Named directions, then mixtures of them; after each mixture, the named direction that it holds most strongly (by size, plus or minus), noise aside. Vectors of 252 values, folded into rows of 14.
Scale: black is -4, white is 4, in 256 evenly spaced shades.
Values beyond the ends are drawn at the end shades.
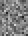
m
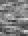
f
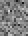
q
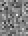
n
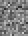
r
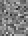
m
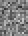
r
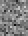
m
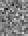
m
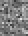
n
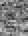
f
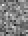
m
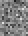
q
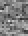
f
